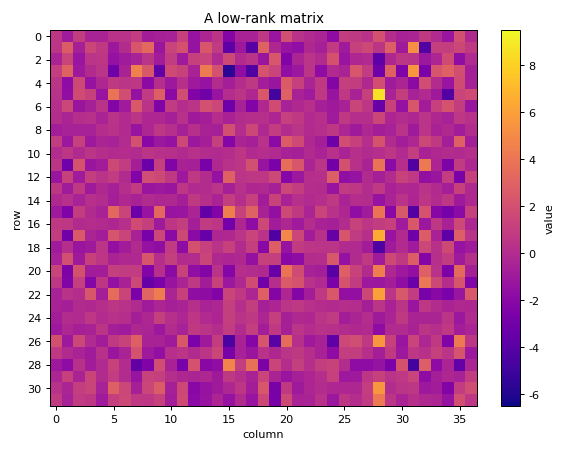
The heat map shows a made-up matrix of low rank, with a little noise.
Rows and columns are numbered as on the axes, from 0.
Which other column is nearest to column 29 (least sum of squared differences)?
27
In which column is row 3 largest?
31
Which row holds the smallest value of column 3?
21
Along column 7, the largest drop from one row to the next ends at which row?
28
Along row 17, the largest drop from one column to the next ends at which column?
29
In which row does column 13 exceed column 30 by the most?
3
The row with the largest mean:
1
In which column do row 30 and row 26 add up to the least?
19
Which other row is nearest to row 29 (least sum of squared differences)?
10
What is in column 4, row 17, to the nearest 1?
-1
